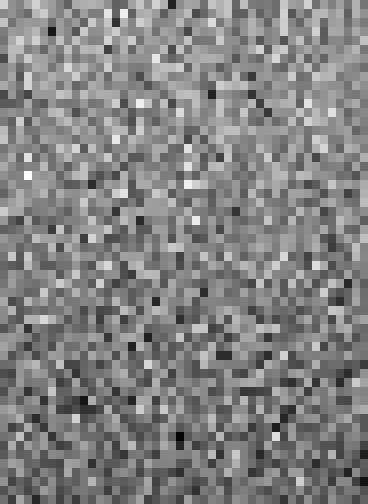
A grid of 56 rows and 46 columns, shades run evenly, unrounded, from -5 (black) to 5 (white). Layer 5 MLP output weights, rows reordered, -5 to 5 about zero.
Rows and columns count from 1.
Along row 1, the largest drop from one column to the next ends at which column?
22
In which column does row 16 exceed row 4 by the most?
7
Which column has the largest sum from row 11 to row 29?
29
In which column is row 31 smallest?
17
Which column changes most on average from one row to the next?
4
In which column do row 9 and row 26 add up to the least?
18
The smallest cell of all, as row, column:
49, 23
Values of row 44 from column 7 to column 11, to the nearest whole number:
3 -1 -1 0 0
